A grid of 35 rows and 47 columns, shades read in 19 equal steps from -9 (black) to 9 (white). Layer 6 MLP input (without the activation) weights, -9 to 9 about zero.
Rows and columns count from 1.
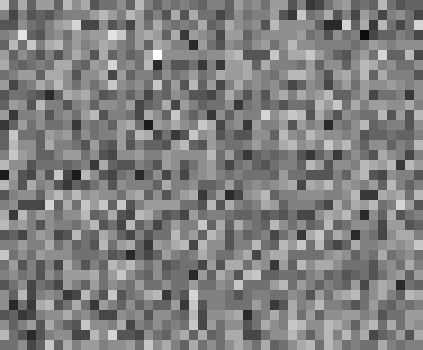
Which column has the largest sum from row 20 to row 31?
6
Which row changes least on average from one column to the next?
26
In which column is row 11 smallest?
27
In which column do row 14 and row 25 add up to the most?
32
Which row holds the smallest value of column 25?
7
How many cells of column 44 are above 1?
9
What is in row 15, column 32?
3
